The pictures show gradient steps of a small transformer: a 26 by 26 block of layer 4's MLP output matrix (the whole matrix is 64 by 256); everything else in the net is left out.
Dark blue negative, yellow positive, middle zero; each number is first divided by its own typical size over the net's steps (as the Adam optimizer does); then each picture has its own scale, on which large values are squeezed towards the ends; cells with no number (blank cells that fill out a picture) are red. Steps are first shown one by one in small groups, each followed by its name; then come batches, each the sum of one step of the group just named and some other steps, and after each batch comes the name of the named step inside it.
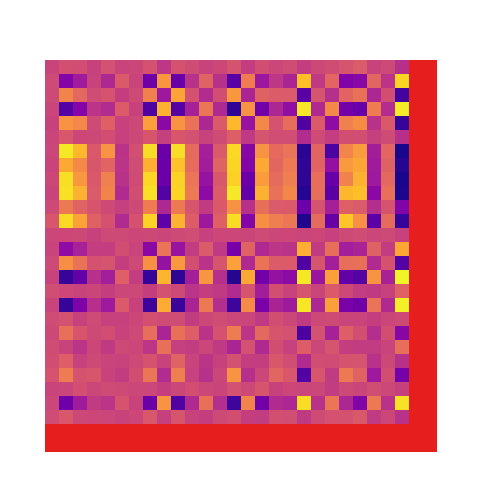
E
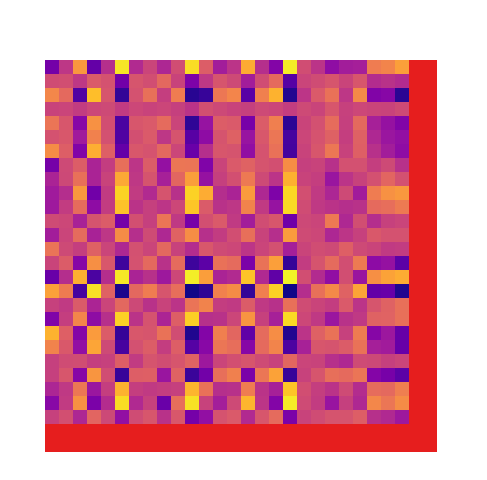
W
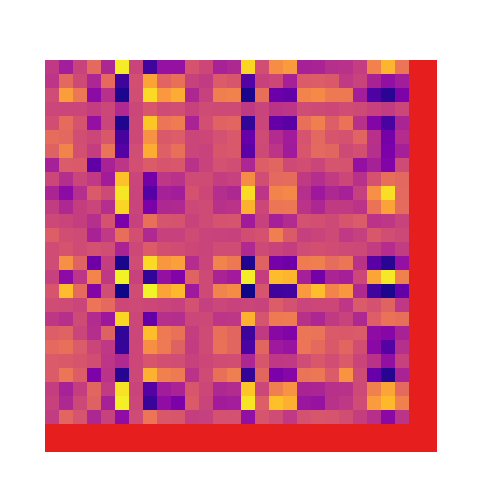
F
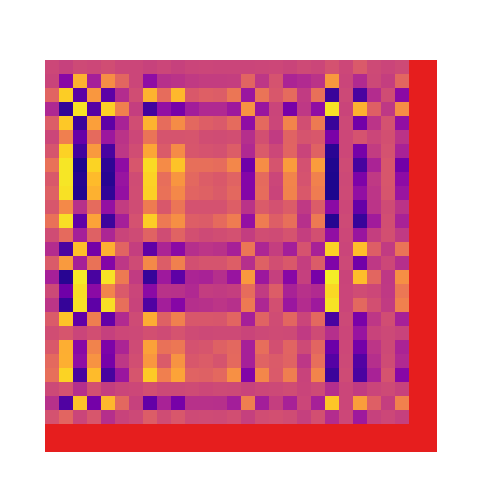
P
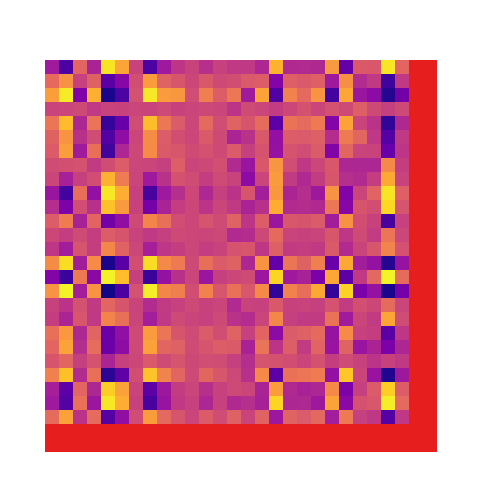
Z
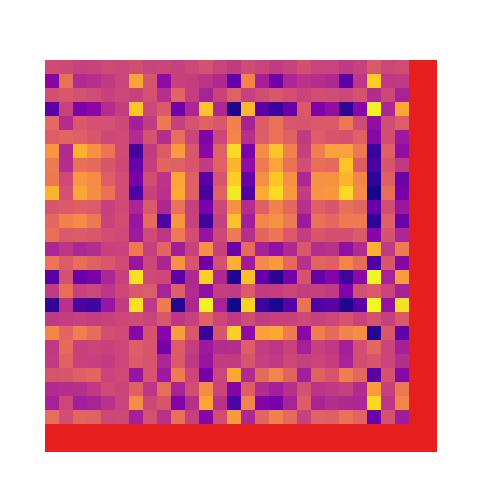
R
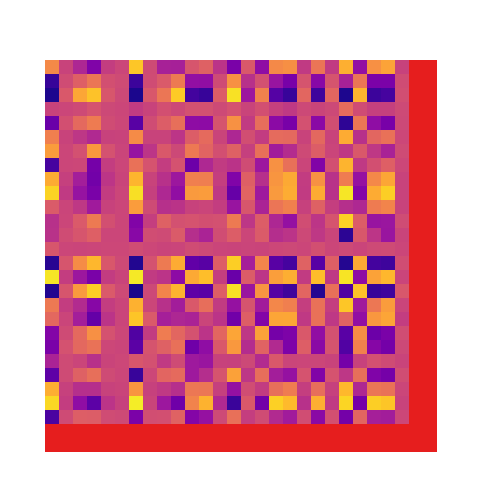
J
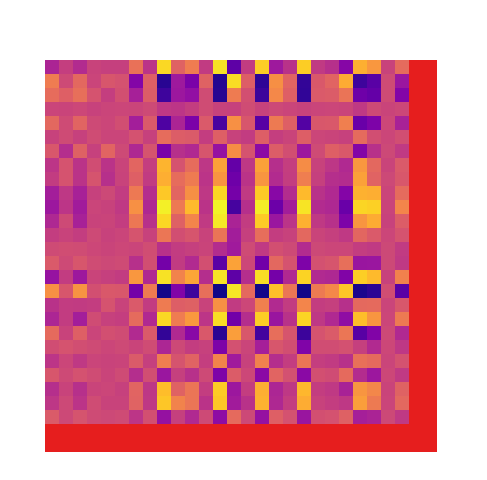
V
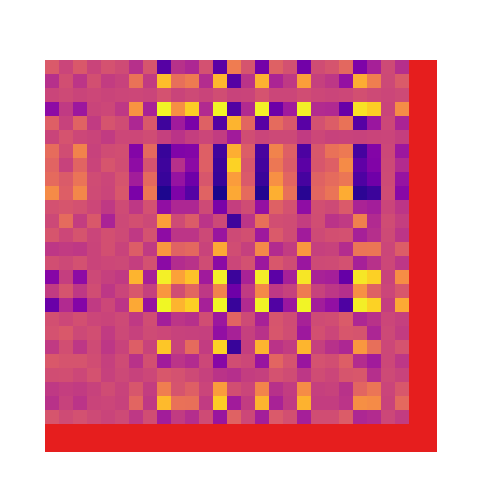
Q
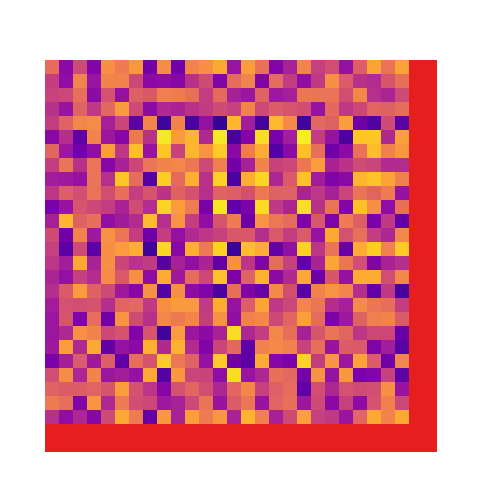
V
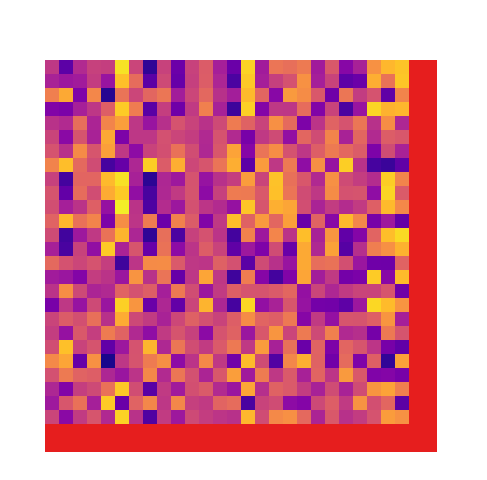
R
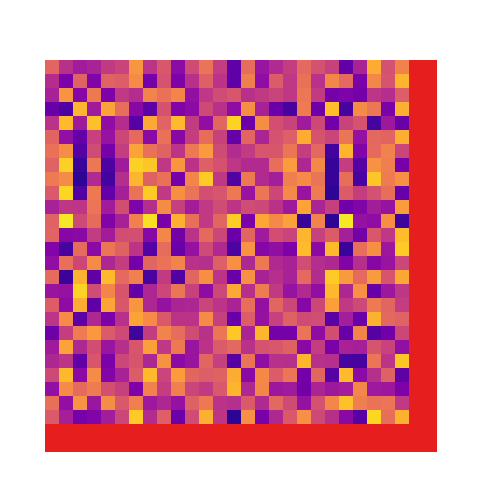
P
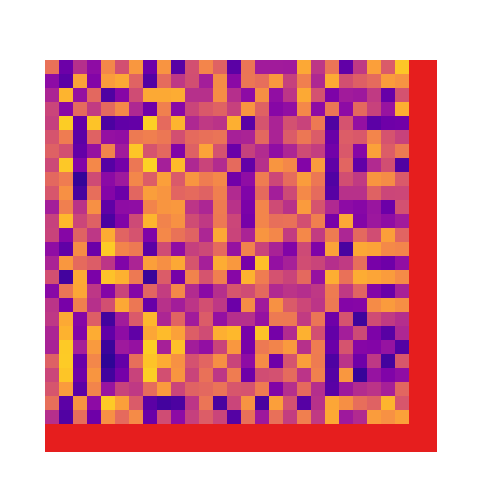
P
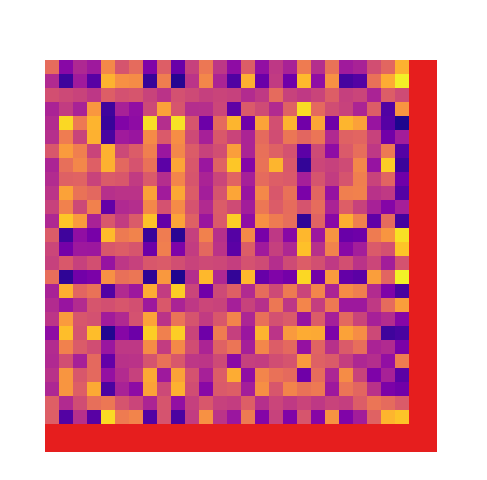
E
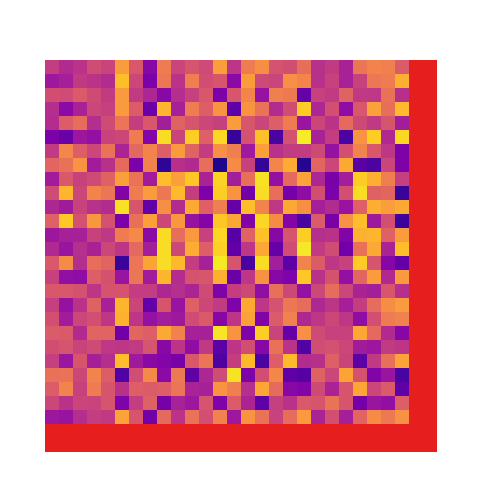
E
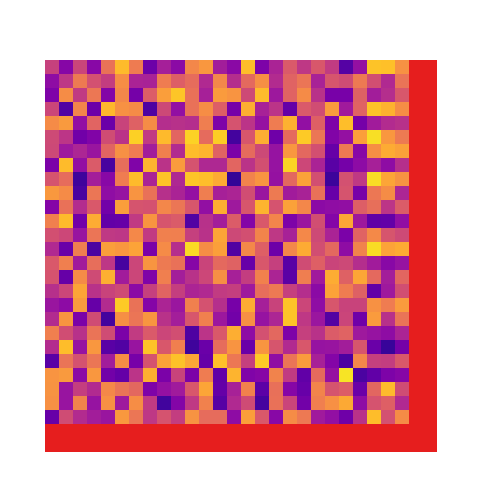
P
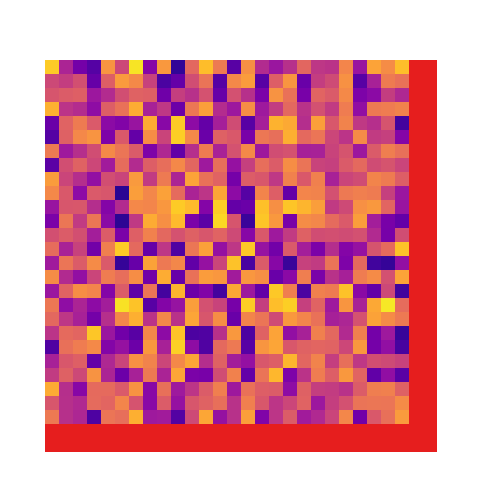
V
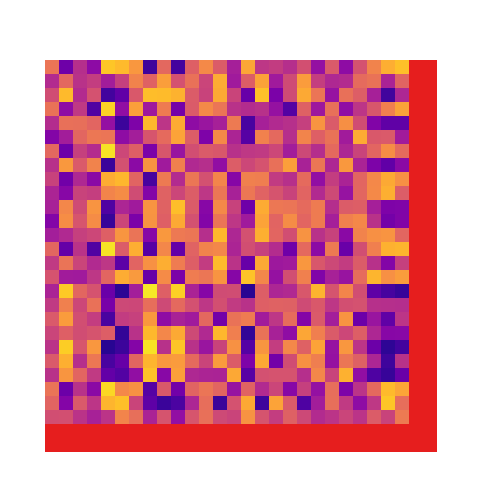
F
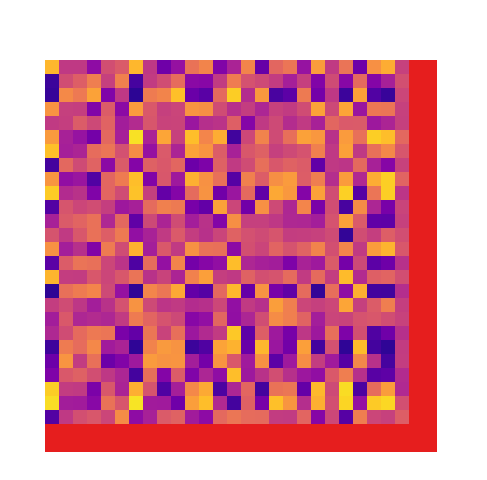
J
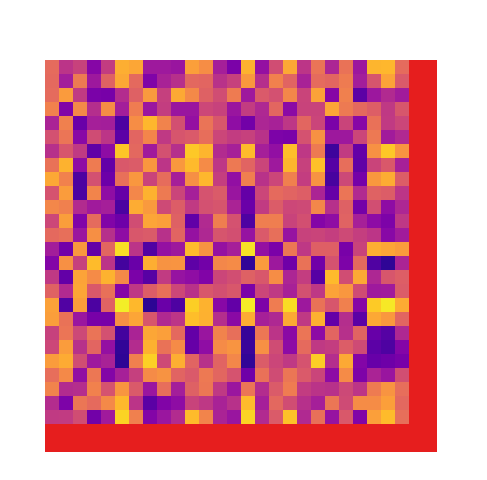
P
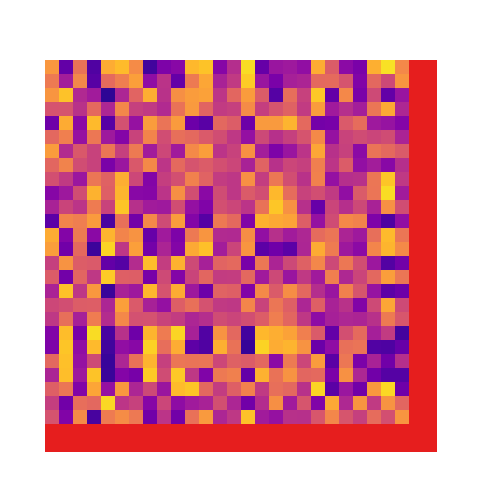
Z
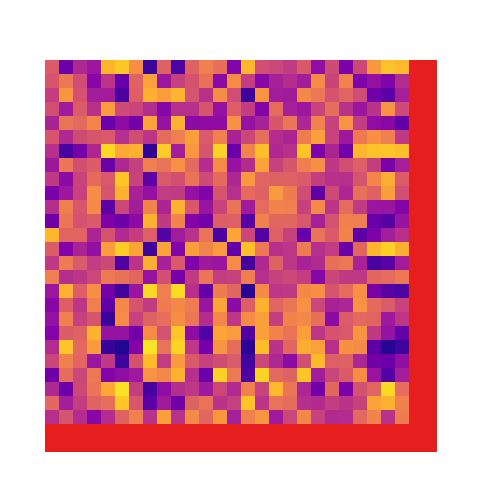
F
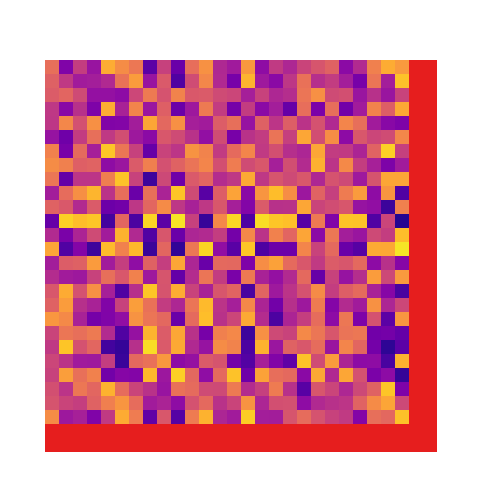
R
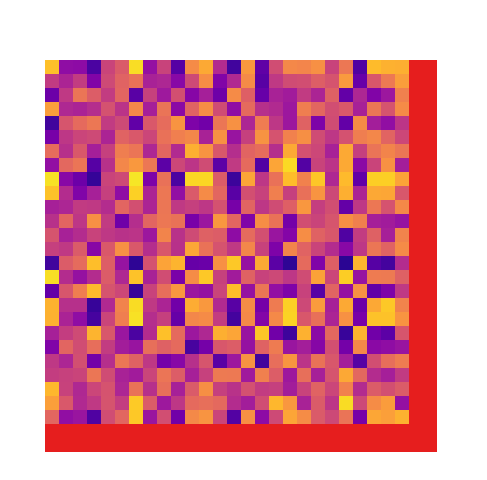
J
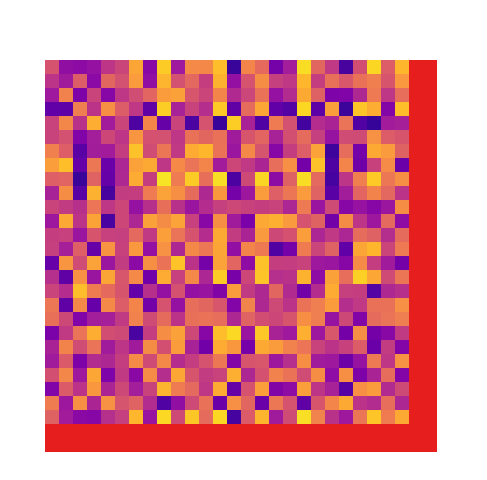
P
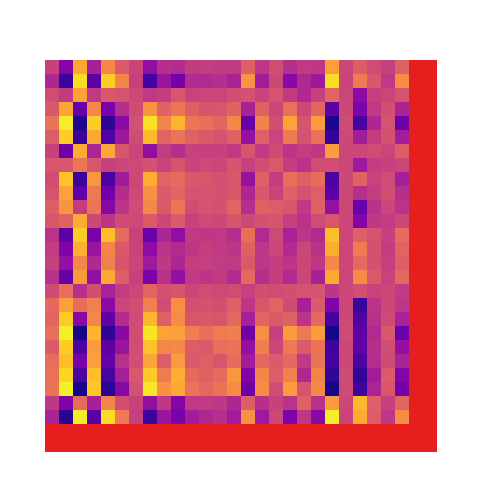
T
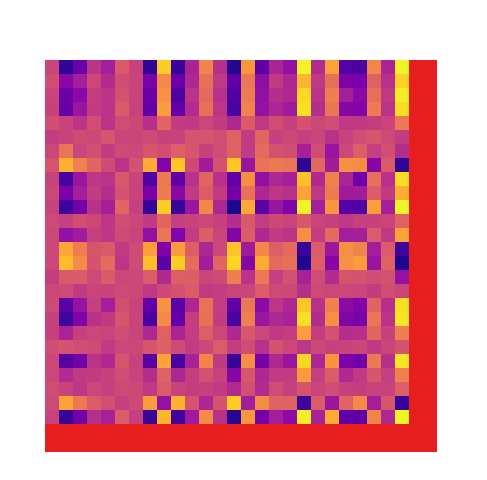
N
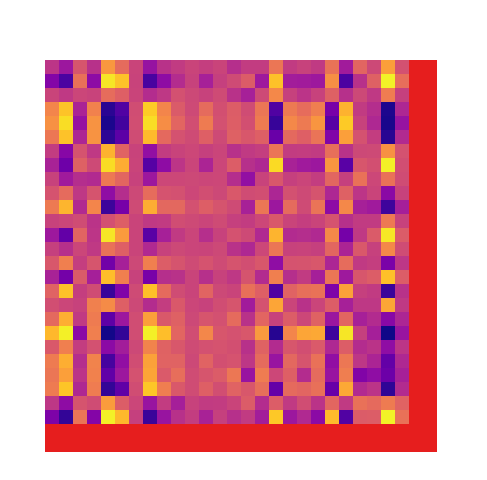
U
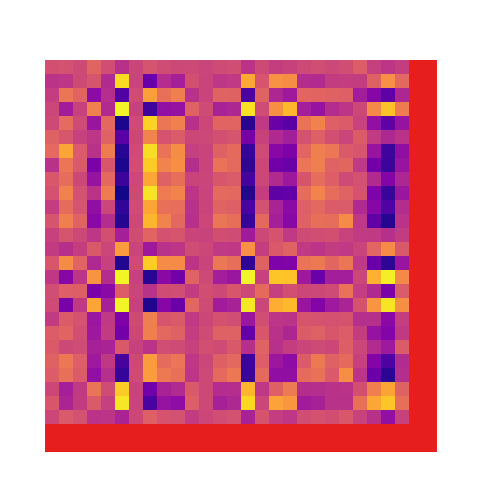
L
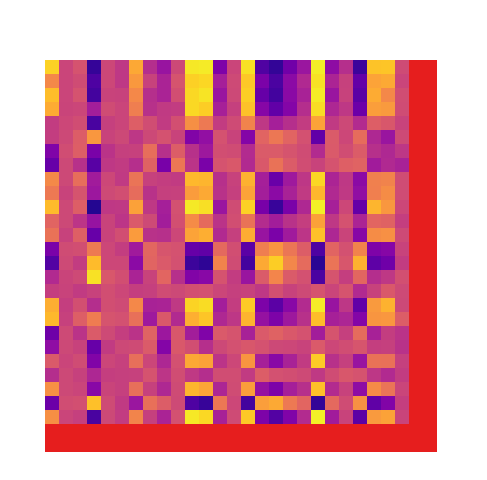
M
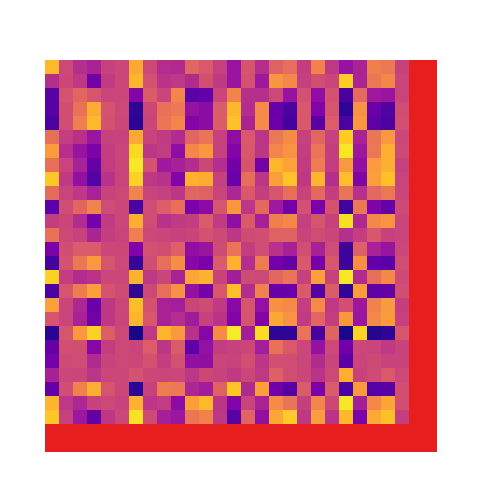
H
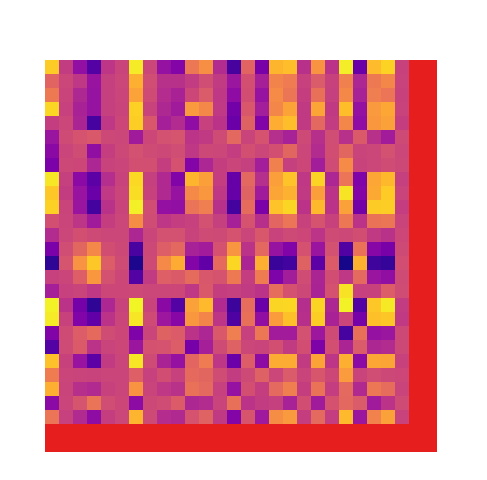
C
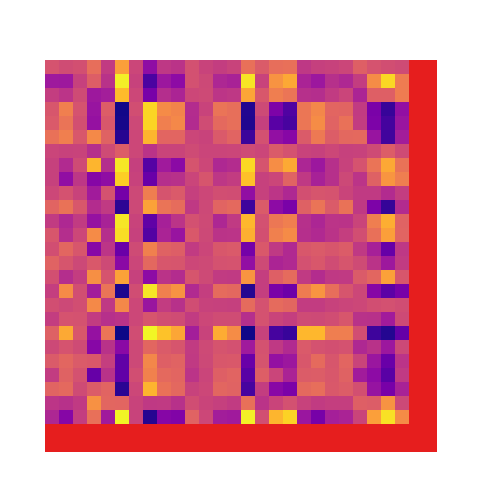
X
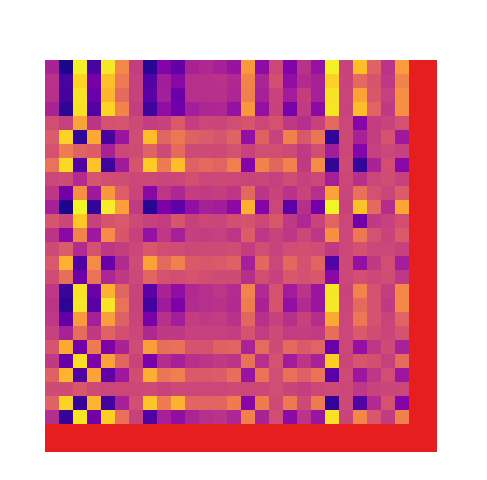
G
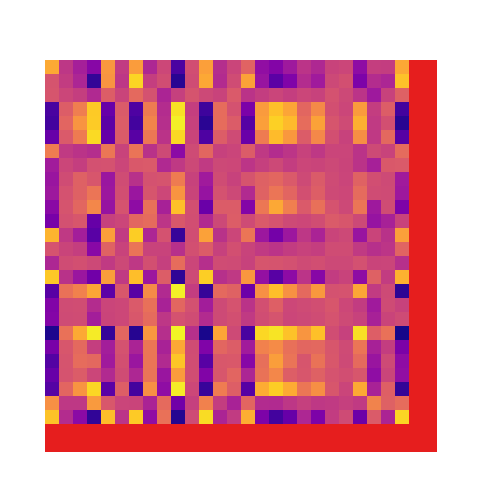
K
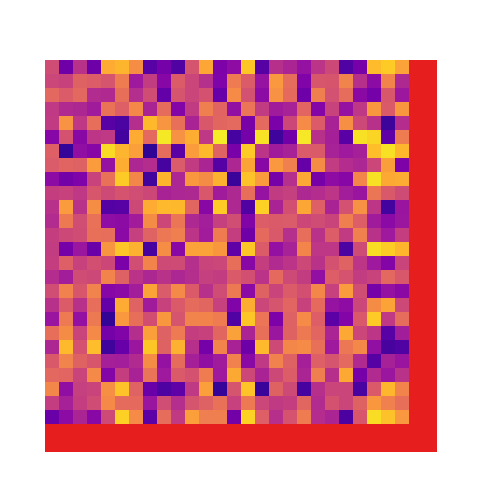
U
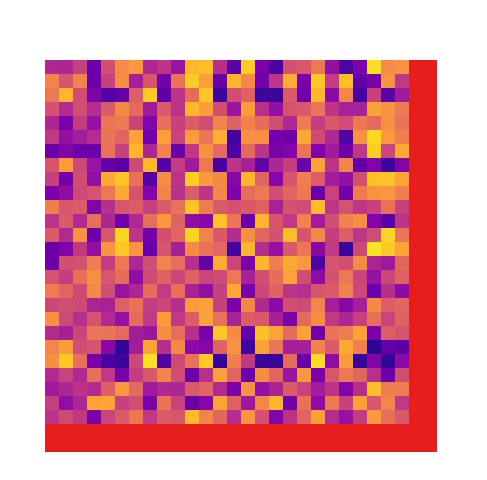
M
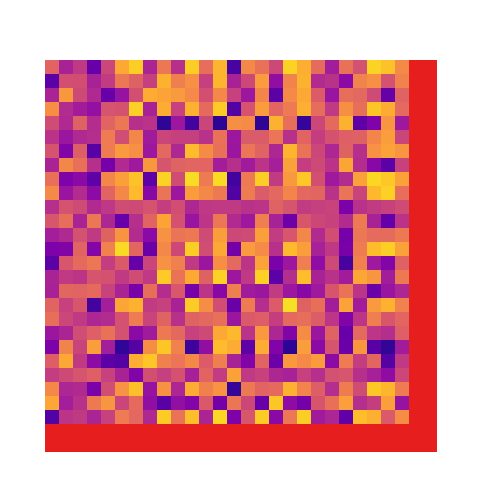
C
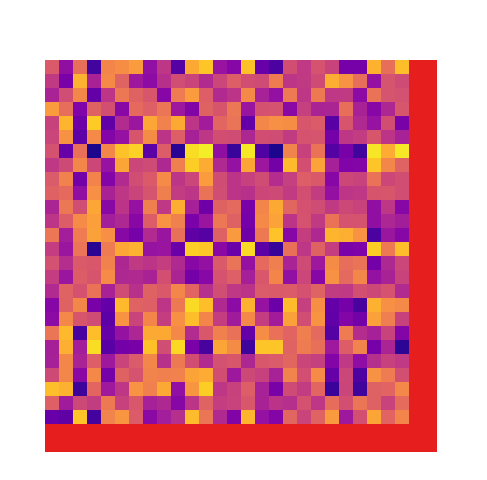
T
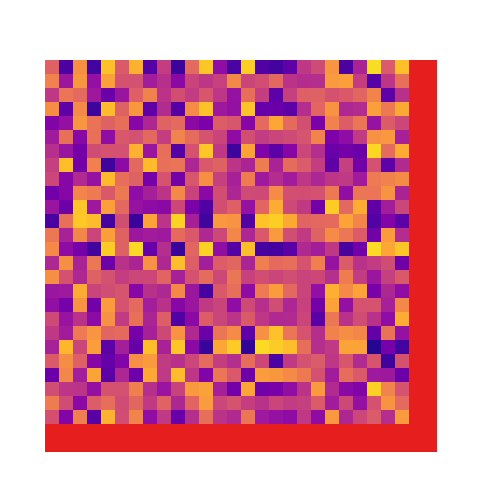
G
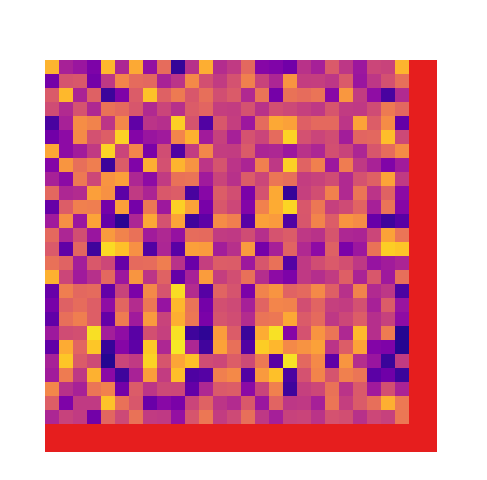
K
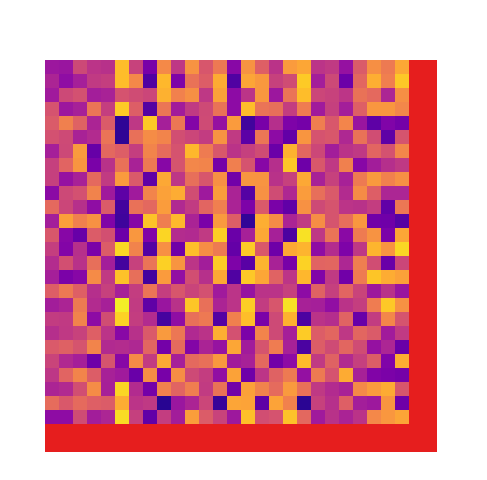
L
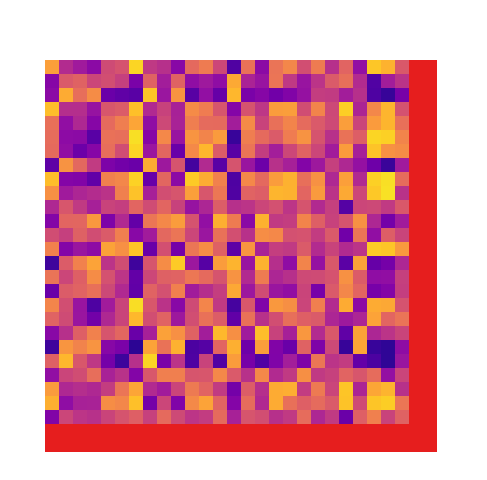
C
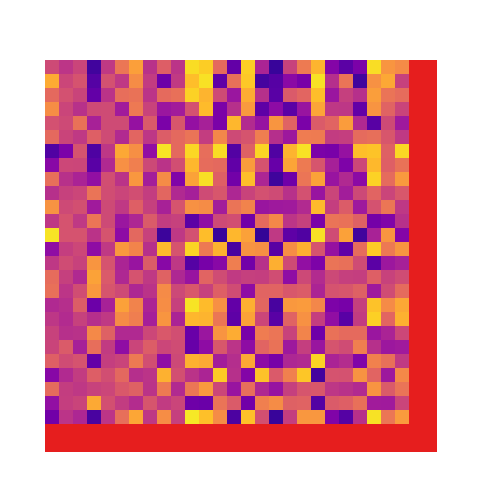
M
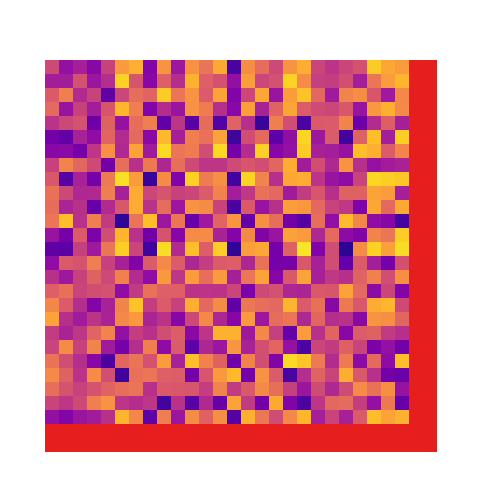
C
